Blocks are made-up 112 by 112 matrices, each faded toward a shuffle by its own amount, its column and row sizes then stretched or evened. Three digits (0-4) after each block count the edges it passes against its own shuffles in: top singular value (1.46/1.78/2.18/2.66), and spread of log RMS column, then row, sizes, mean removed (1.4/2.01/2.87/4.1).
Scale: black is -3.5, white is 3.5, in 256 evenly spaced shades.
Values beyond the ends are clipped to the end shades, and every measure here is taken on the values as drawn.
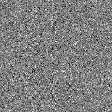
2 1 0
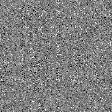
1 2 1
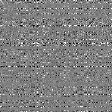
3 2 4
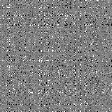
1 3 3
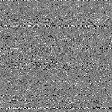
3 0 3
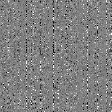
3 3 0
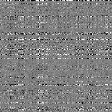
4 2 4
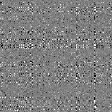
4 3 3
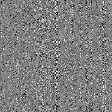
3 3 0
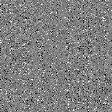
2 2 1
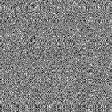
4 0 2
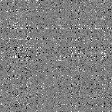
2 3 3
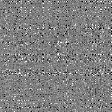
3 2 3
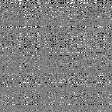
3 2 4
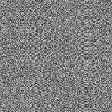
4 2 0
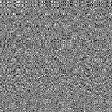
4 0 2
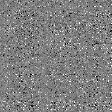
0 2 2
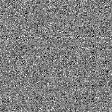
1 1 2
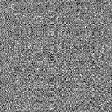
4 1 1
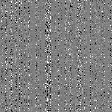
2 4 1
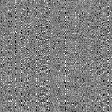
4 3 1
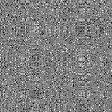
4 1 0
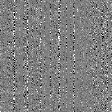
2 4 0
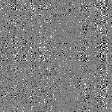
3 3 2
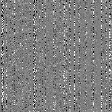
3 4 0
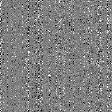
2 4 1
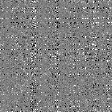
1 3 3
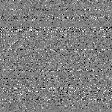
2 0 3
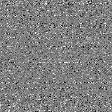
0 1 3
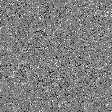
0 0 1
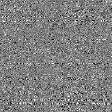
2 2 3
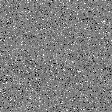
0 0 1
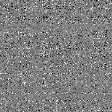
0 2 3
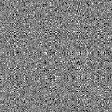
4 2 2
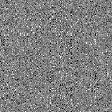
3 2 0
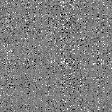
1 3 2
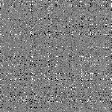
2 3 3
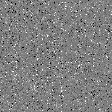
0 2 0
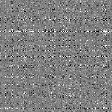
3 3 3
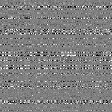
4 0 4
